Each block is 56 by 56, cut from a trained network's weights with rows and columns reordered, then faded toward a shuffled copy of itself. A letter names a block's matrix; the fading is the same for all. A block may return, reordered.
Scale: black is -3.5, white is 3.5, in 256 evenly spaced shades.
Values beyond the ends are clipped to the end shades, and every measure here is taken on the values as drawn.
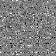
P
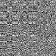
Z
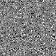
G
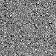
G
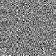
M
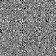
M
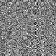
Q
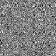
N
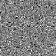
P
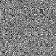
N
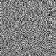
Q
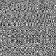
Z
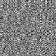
Z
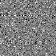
G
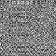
Z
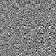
M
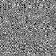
P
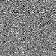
P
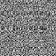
Z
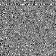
G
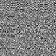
Z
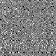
M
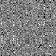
Q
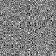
Q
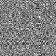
Z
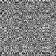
Z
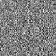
Q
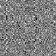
M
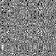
Q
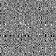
M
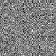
Q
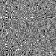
M
